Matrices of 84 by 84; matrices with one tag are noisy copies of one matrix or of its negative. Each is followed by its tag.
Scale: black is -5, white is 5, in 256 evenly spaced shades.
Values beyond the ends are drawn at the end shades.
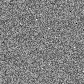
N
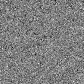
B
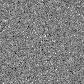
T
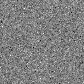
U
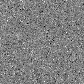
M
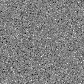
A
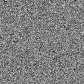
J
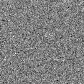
T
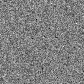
N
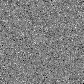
T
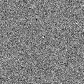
N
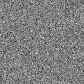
N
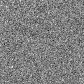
M
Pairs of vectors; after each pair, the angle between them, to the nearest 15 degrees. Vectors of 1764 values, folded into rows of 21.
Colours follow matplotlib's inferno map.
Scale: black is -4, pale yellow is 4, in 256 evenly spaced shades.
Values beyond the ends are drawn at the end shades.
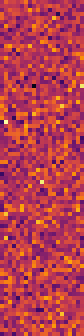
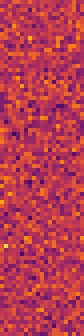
120 degrees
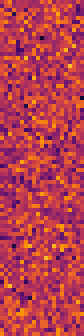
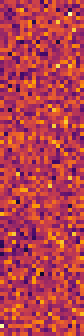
75 degrees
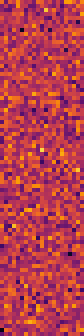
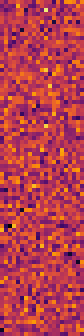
30 degrees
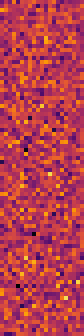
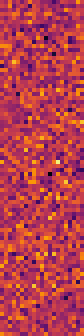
120 degrees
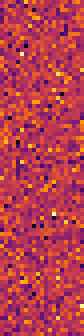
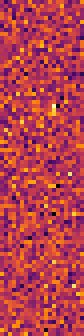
90 degrees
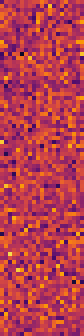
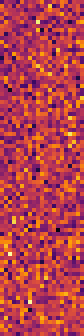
45 degrees
